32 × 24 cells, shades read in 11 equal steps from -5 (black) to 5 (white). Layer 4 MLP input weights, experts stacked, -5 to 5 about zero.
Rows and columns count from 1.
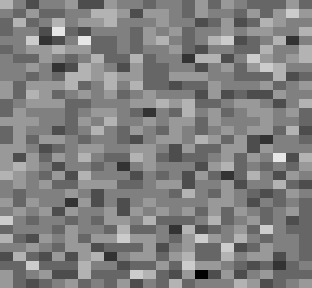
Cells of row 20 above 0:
7
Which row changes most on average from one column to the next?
5
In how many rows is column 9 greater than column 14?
17
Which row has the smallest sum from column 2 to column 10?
23
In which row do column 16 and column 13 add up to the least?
31
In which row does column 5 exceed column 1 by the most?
4
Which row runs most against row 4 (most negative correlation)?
24
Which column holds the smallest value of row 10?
14
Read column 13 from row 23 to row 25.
0 1 -1
